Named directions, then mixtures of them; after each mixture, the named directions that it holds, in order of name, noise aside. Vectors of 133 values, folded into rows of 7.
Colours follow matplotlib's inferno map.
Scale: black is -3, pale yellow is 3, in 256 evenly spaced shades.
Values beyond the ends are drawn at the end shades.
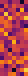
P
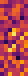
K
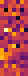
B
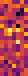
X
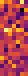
B, X.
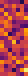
P.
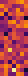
P, X.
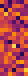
B, K, P.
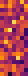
B, K, P.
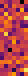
P.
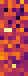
B, K, X.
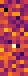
B, K, P.
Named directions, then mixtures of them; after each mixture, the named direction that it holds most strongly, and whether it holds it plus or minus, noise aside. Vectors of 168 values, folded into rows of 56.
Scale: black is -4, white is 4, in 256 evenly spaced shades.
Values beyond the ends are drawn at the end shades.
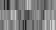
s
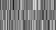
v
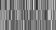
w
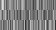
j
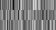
v, plus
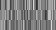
w, plus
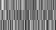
j, plus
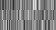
v, plus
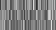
w, plus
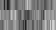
s, plus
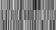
v, minus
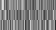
j, plus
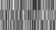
v, minus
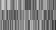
j, plus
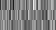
v, plus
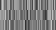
w, plus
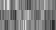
s, minus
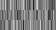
w, minus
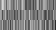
j, plus
